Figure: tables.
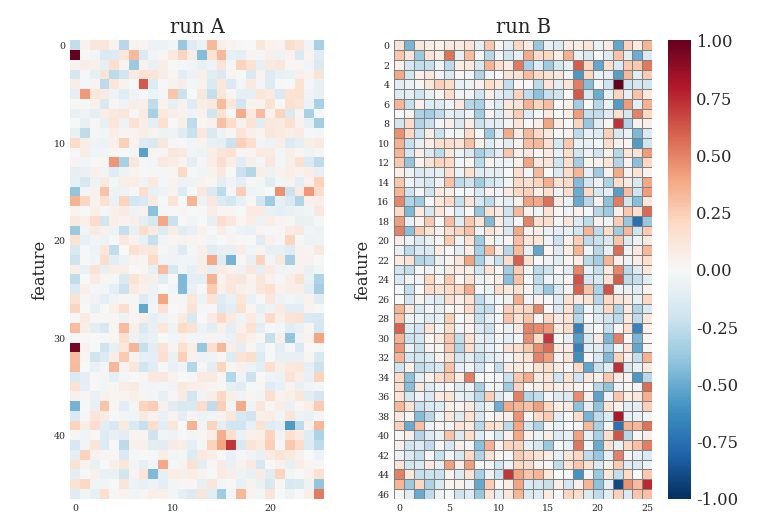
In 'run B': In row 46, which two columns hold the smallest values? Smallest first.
2, 8
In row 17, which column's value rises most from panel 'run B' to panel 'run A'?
1
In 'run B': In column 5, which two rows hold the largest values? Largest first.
1, 43
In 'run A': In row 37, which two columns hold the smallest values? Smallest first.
0, 14
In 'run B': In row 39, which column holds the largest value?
25
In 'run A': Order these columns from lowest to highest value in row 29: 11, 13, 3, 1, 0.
3, 13, 1, 11, 0
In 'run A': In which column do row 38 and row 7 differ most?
17
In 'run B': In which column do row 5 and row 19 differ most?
18
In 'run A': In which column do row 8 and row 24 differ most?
11
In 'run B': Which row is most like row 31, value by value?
29
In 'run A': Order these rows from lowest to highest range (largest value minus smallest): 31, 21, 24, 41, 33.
21, 33, 24, 41, 31
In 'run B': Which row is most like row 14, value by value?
32
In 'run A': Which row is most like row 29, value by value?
32
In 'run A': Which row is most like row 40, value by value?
6
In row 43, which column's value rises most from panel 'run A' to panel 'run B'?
7
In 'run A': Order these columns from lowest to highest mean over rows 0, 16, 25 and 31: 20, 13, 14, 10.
13, 20, 10, 14
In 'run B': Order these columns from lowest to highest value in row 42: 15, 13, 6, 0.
6, 0, 15, 13
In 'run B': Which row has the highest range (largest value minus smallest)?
45
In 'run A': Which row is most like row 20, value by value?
35
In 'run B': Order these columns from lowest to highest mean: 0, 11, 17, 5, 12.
11, 17, 5, 0, 12
